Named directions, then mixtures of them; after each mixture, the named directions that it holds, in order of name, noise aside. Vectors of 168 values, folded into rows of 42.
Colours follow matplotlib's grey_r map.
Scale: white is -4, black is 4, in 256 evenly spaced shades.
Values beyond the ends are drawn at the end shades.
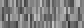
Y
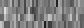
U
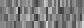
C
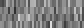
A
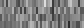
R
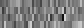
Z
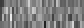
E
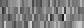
Z.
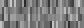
U, Y.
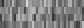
A, E, R.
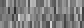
A.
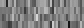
A, R, Y.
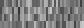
C, E.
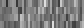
C, R, Y.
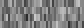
C, Y.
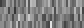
A.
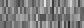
R.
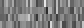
A, C.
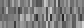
A, C, Z.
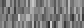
A.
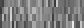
E.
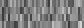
Y, Z.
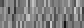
A.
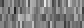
A, R.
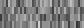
R.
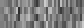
C.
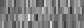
A, C.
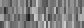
A, C, U.
